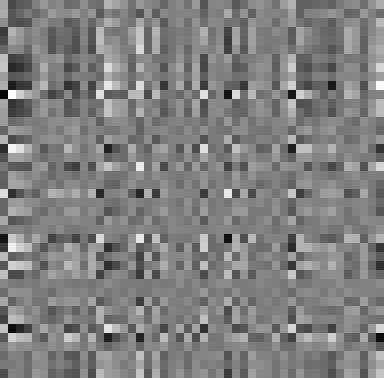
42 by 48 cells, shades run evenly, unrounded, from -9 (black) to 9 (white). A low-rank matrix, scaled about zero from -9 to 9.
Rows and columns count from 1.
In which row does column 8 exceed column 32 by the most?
22
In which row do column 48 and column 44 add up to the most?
10
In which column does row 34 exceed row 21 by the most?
1
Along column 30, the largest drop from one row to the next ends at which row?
12
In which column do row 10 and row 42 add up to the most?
48
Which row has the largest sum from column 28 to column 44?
38
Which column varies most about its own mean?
2
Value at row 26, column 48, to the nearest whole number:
1
